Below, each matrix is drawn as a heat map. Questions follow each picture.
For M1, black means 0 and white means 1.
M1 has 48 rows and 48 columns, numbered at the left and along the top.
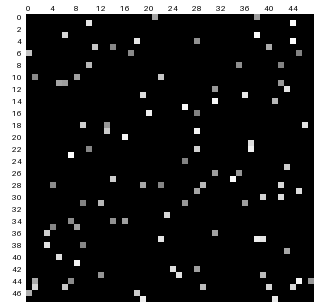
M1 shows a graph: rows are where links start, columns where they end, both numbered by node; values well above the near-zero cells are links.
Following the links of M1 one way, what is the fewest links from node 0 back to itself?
4
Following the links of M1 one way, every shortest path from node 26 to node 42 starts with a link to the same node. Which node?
node 35
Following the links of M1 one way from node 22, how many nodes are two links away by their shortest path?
8
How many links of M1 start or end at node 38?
5
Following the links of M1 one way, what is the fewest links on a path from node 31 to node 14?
7
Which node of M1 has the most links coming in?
node 28
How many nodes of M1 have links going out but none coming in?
4
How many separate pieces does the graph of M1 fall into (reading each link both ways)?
3
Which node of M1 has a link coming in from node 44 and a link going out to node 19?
node 47
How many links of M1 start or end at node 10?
6
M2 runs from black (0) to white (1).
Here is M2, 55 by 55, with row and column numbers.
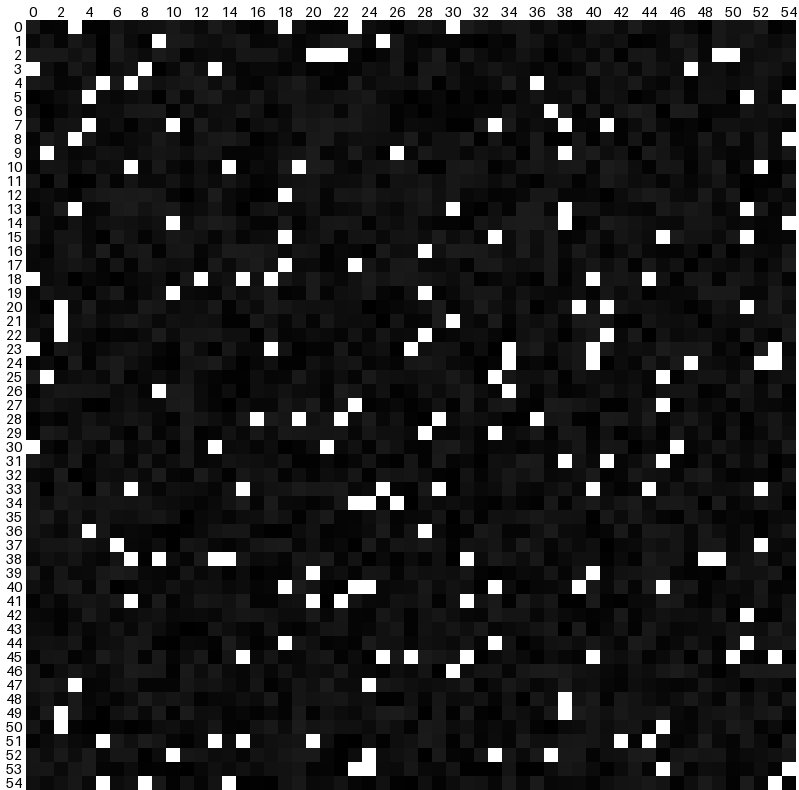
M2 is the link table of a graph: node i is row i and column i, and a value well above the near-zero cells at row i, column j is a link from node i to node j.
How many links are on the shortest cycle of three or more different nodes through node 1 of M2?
6
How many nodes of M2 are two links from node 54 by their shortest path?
8
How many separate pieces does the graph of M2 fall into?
5
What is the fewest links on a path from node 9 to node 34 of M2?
2
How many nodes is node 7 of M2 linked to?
5
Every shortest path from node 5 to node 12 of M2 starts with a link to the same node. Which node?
node 51
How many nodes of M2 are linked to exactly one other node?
6
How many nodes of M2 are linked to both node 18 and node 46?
0
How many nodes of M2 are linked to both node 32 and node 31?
0
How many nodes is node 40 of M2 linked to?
6
